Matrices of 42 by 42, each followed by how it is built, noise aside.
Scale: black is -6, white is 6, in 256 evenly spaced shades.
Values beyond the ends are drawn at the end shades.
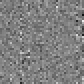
uneven columns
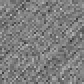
Hankel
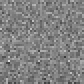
repeating columns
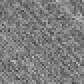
Toeplitz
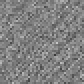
Hankel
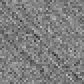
Toeplitz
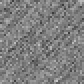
Hankel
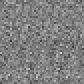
repeating columns
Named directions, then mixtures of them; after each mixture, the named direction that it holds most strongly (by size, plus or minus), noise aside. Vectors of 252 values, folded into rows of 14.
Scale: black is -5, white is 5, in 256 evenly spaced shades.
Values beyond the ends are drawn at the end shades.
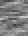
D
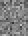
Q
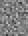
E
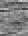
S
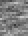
D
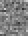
S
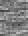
S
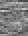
S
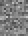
E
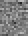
E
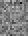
Q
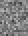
E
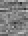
S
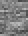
S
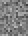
E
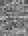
D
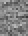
D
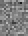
E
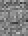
Q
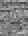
S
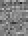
Q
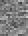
E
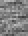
D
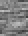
S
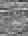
S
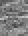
D
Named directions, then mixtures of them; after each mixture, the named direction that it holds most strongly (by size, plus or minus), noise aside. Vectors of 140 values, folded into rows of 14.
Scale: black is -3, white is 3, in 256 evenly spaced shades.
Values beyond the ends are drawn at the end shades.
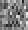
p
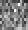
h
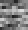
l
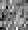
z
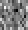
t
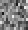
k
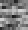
l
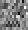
p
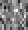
t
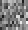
p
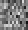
p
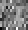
z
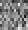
h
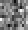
t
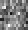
p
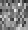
h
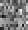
t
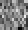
t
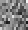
k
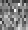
h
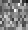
h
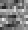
l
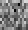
h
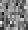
k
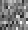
p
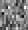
k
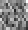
h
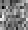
z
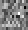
p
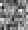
l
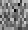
h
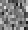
k
